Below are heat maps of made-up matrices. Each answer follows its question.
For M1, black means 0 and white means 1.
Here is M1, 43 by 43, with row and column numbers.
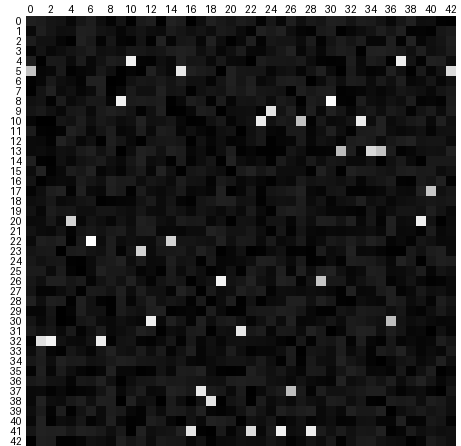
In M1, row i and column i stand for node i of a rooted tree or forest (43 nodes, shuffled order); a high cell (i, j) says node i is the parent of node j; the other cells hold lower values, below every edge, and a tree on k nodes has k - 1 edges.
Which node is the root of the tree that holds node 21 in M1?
13
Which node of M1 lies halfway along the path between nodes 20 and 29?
37
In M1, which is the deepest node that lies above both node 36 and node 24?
8
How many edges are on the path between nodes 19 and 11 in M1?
6
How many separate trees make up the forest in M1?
8
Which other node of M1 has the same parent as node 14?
6
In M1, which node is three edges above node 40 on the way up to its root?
4
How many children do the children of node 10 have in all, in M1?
1
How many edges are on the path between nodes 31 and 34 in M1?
2
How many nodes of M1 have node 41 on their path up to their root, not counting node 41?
6
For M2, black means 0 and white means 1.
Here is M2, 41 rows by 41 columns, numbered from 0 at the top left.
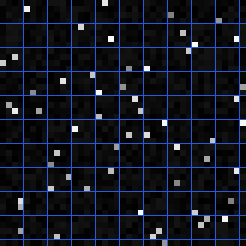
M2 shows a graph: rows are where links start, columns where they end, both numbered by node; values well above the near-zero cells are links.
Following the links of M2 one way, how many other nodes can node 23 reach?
2
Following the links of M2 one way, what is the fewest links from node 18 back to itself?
2
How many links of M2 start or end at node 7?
1
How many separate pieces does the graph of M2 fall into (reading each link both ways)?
4
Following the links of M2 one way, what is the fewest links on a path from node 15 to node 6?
7
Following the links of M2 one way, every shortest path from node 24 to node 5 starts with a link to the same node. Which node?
node 29
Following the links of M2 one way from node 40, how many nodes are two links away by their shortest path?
1
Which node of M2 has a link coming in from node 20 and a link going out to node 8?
node 27
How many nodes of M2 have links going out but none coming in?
1
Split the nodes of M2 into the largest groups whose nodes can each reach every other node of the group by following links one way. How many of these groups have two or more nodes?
6
